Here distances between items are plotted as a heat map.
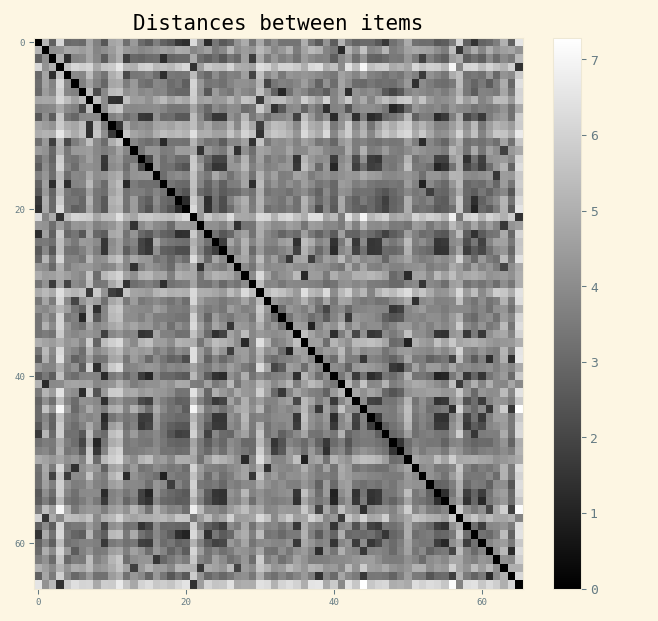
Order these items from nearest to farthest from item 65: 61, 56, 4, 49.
49, 4, 61, 56
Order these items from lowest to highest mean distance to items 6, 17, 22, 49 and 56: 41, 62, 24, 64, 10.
64, 62, 24, 41, 10
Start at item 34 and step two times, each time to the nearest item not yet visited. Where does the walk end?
26
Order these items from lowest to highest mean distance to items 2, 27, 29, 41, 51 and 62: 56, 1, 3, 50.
1, 50, 56, 3
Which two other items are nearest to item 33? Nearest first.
6, 42
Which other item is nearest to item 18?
53
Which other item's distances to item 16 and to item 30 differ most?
62
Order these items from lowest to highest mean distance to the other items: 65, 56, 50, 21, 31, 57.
31, 56, 50, 57, 21, 65
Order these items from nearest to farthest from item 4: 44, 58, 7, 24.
58, 24, 44, 7
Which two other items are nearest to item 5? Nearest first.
51, 31
